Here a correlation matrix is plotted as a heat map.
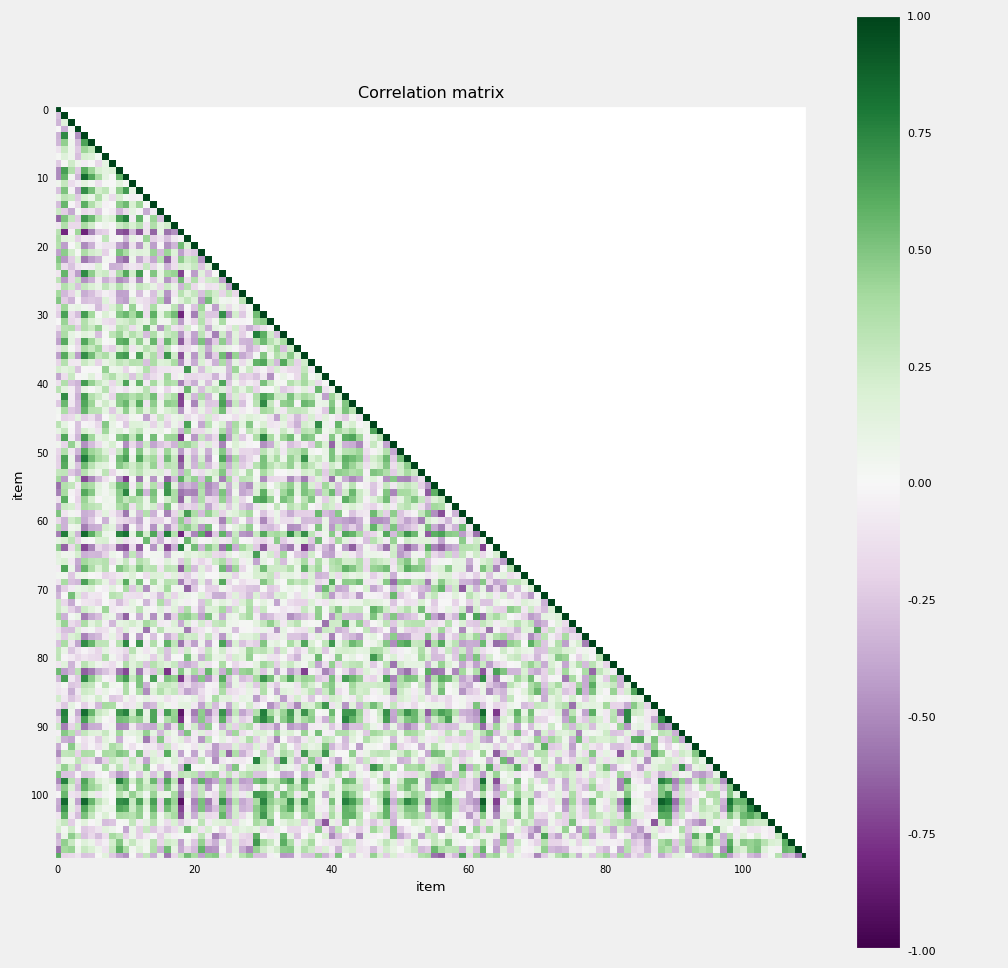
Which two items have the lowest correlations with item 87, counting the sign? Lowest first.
104, 75
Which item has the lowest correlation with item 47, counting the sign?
60
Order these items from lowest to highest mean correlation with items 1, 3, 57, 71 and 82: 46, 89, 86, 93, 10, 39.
86, 39, 10, 46, 93, 89
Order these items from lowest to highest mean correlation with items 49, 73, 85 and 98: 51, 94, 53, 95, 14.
95, 14, 53, 51, 94
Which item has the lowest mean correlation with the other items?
18
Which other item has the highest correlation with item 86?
23
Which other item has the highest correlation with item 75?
42
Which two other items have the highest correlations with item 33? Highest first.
29, 95
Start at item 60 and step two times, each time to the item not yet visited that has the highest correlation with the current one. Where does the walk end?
64
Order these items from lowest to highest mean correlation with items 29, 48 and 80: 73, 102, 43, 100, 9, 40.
40, 73, 9, 102, 43, 100
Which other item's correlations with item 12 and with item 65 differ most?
78
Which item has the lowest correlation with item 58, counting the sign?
82
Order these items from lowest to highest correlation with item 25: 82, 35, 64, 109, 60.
35, 109, 60, 82, 64
